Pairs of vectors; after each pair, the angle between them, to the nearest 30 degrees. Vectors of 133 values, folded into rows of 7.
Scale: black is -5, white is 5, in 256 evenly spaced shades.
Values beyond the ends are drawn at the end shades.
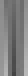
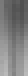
60 degrees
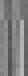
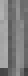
60 degrees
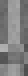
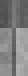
90 degrees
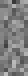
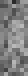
30 degrees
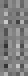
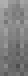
120 degrees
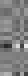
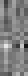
150 degrees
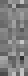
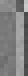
90 degrees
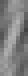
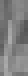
60 degrees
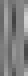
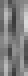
30 degrees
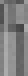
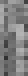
150 degrees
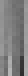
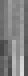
150 degrees
